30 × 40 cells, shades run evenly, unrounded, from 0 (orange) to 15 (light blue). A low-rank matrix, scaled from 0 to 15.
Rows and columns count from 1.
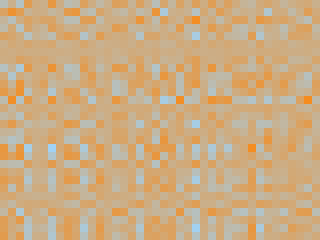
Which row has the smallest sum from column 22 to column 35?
3
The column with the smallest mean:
32
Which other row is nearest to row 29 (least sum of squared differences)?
5
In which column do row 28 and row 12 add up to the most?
7
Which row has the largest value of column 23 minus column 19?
19
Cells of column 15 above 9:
7
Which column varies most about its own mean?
25
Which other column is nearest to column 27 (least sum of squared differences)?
15
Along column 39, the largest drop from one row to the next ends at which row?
13
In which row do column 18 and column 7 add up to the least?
9
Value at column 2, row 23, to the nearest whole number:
5
